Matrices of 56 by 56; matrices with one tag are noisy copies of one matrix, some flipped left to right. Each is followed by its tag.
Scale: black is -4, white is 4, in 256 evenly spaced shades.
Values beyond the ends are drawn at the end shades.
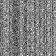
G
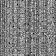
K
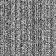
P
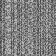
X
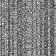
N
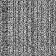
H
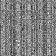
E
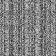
E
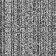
X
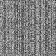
P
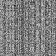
P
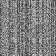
K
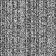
K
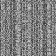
E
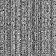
P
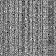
H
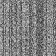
G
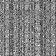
E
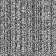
P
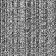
K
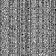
K
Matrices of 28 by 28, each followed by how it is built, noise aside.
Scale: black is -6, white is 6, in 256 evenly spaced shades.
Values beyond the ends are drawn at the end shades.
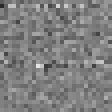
uneven rows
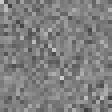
block diagonal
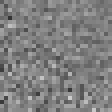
lower triangular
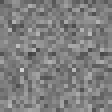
repeating columns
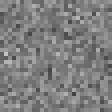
noise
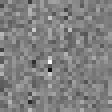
uneven columns
